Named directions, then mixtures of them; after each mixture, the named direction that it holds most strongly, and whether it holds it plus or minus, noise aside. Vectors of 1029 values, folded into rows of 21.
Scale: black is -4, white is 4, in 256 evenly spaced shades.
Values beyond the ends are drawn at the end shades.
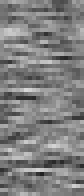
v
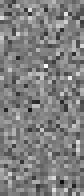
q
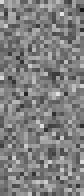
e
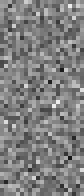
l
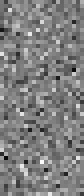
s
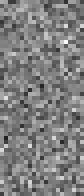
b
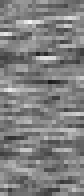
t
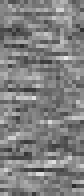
v, minus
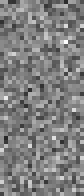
b, plus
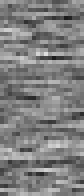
v, plus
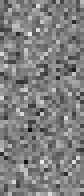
s, plus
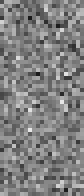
q, minus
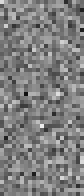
e, plus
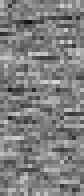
t, minus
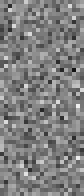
l, plus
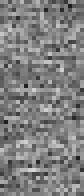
l, minus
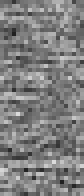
v, minus
